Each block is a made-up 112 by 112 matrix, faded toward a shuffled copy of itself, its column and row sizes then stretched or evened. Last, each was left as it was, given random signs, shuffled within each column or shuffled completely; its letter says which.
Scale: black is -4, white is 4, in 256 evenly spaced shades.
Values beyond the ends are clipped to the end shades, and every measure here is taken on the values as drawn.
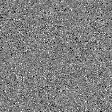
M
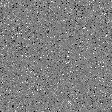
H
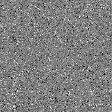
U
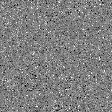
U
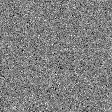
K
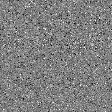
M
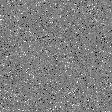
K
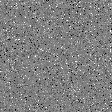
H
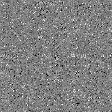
U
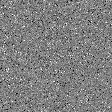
K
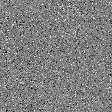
H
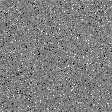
K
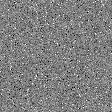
K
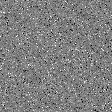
K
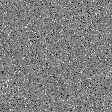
K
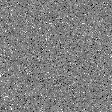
H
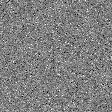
K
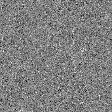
H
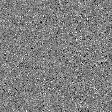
M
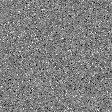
K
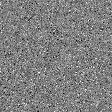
K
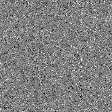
M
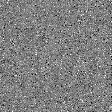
U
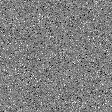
K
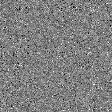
U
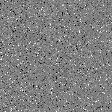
H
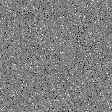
K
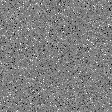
K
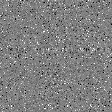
U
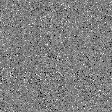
M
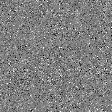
M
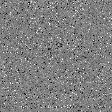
M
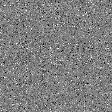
M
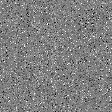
H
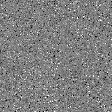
U
